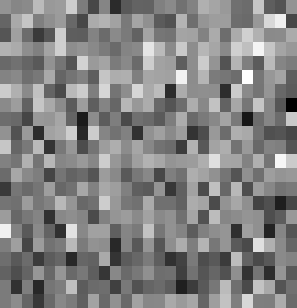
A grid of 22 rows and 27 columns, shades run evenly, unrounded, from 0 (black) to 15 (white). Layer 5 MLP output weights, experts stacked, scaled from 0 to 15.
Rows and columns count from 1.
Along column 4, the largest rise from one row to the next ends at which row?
11
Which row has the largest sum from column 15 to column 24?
4
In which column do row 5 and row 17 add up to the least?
6
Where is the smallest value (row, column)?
8, 27
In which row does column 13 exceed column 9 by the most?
7
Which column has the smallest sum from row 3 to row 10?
21
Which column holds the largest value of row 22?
23
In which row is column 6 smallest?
17
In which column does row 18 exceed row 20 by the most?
25
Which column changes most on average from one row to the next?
24
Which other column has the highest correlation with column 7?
1
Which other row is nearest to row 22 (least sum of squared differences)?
3
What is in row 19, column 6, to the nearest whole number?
6
